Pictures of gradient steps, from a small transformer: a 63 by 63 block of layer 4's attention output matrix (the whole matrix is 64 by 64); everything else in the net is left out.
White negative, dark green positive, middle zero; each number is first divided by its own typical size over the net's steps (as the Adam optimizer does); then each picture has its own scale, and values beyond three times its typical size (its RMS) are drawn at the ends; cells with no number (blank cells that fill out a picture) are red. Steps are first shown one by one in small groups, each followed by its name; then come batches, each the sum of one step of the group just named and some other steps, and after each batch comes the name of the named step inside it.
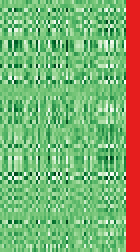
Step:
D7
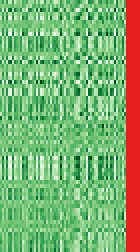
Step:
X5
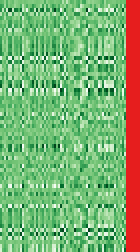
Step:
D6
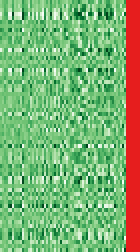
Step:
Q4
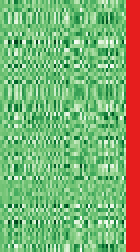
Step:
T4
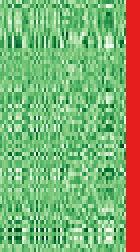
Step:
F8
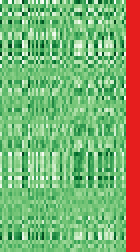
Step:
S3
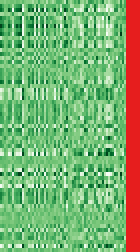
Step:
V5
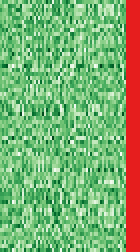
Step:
V5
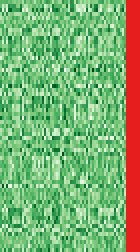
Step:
D6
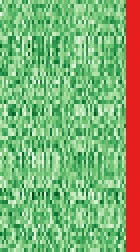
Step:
S3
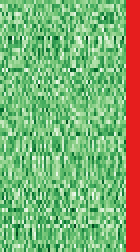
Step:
F8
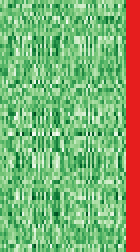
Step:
T4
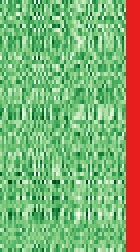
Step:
V5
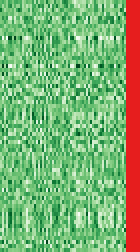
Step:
F8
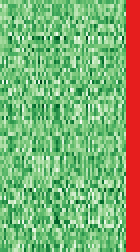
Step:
X5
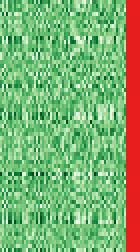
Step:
D7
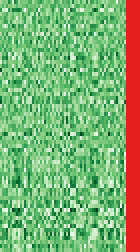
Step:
T4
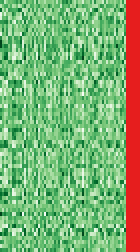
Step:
X5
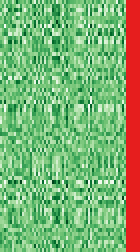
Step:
D7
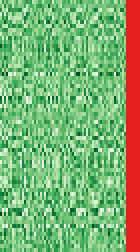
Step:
X5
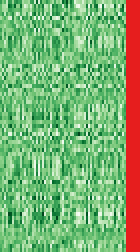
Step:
T4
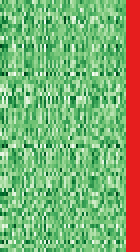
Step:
V5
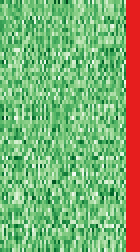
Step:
V5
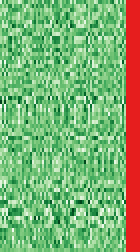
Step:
F8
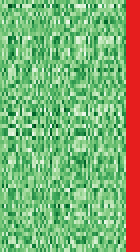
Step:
T4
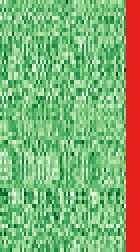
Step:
X5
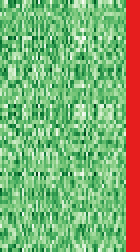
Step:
V5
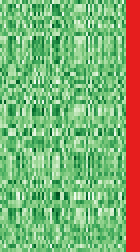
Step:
S3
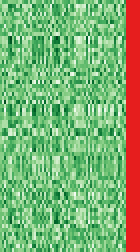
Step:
D7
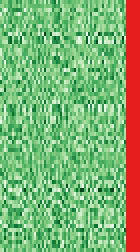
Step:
Q4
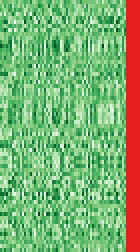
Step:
D7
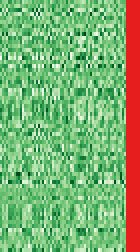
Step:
V5
